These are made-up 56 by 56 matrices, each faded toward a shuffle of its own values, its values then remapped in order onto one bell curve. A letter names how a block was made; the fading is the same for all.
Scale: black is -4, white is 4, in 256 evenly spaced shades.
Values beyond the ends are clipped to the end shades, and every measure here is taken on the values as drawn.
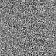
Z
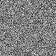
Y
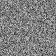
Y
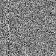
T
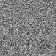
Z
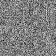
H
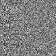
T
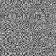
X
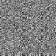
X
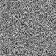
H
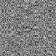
X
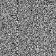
T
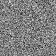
Y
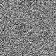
H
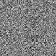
H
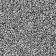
Y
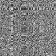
X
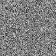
T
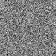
H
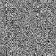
Z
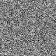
H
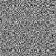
X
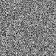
T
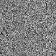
T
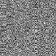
X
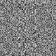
Z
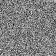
Y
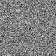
H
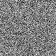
Y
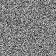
Y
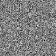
T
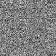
Z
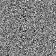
T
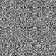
X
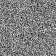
Y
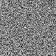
H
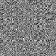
X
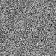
H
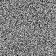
Y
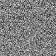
T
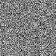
Z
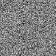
Z
